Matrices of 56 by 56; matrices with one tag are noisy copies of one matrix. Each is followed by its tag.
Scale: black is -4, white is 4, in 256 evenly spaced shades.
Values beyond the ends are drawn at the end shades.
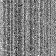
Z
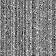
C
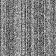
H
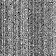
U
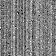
C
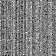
C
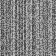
C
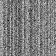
Z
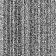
Z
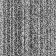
Z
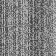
U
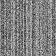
C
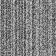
C
